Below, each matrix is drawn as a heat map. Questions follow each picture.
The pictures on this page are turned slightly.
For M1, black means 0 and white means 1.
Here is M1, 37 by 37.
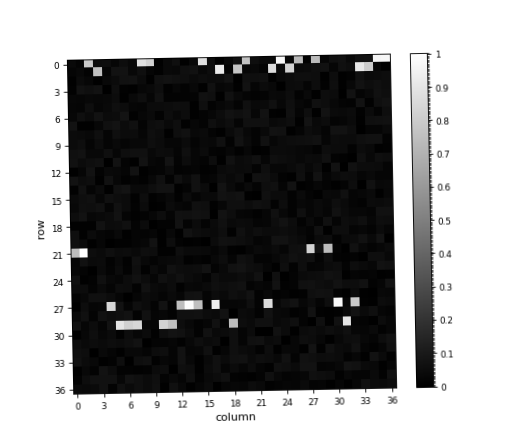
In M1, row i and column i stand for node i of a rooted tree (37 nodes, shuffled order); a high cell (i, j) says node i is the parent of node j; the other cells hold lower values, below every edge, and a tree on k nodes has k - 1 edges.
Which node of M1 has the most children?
0
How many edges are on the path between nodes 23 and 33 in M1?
2
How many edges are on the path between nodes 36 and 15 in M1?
2
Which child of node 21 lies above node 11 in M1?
29
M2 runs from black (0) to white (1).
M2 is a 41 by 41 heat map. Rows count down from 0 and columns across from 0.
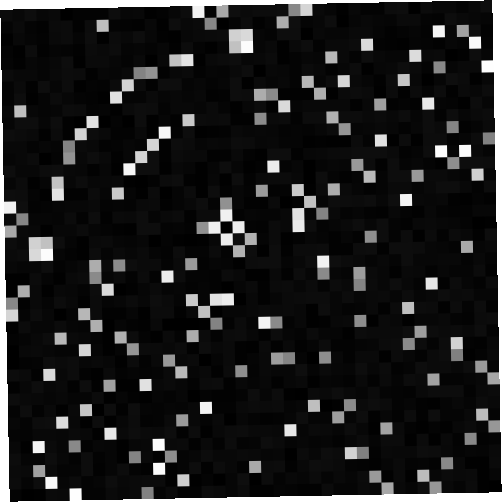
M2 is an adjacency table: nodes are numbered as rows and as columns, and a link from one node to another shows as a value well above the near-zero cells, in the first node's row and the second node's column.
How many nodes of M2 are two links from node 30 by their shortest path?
5
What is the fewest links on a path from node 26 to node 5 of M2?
5
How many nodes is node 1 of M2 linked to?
3
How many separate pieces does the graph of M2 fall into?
2
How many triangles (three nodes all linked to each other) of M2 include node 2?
3
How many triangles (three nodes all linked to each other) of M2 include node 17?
1
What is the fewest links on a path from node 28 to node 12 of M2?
7
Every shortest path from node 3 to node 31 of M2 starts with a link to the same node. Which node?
node 20
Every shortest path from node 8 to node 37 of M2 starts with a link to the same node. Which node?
node 23
